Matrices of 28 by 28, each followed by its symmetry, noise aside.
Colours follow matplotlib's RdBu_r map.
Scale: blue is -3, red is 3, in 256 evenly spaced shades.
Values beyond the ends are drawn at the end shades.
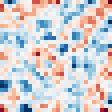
symmetric across the other diagonal.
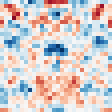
mirrored left to right.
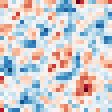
symmetric.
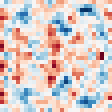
mirrored top to bottom.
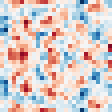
mirrored top to bottom.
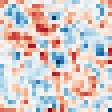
symmetric.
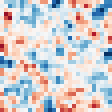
symmetric across the other diagonal.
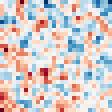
antisymmetric.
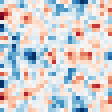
mirrored top to bottom.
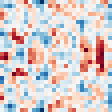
mirrored top to bottom.
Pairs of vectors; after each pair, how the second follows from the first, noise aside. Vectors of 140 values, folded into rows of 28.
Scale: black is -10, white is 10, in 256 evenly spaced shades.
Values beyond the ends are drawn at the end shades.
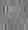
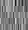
wrapped around, negated, scaled up.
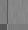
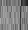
reversed, scaled up.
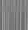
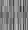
wrapped around, negated, scaled up.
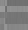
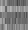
scaled up.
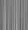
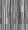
wrapped around, scaled up.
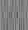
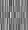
reversed, negated, scaled up.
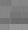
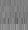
partly zeroed.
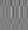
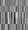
reversed, scaled up.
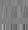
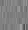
partly zeroed.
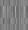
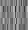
negated, scaled up.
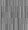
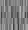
scaled up.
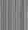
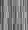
reversed, negated, scaled up.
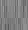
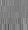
partly zeroed.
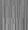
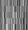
scaled up.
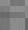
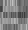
reversed, scaled up.
